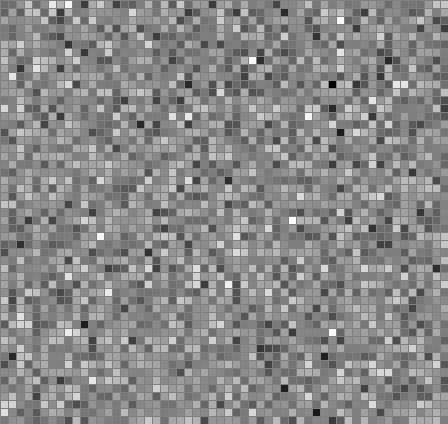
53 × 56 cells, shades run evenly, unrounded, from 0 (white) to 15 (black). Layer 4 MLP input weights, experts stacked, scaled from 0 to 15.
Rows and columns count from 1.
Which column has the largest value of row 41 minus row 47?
11
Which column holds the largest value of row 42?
37
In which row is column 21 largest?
29
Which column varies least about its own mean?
26
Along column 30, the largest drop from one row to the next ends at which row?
3
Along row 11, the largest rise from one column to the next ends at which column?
42
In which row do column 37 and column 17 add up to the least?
28
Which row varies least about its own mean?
22
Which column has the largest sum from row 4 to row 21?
56
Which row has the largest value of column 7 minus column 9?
35
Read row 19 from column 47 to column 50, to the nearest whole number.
8 7 7 9
